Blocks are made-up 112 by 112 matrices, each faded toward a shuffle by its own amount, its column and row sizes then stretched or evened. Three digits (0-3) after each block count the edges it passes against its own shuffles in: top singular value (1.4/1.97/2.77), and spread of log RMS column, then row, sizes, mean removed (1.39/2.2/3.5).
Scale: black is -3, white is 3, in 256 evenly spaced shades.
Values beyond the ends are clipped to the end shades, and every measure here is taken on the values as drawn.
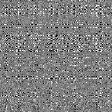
2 2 3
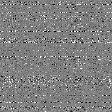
1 1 3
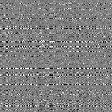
3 1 3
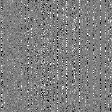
1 3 0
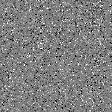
0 1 1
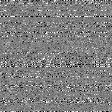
2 0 3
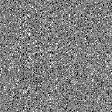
2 2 0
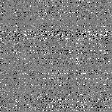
0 2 3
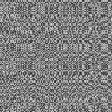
3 1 1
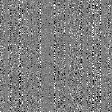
1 3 1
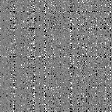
2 3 2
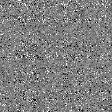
0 2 2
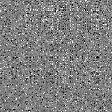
2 1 1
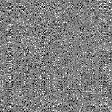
2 2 1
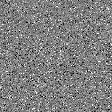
1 0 1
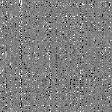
2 3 2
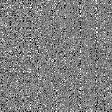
2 2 1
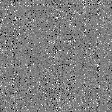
0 2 1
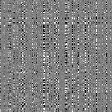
3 3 2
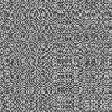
3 1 1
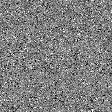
0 0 1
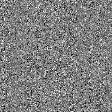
0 2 0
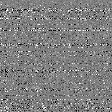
1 1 3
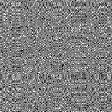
3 1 1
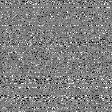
0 0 3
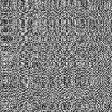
3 2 0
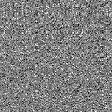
2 1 0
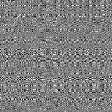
3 0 3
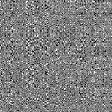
3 2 1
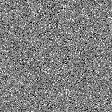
1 0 0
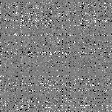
0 2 3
